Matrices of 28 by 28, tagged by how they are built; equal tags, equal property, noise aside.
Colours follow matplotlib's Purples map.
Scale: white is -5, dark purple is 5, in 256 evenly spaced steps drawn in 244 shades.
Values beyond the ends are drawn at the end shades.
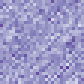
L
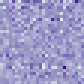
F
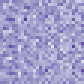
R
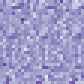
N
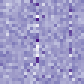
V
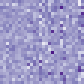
V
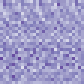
N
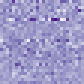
F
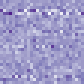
F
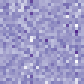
V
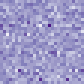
F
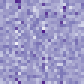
V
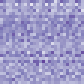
N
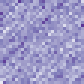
L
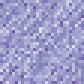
L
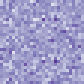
R
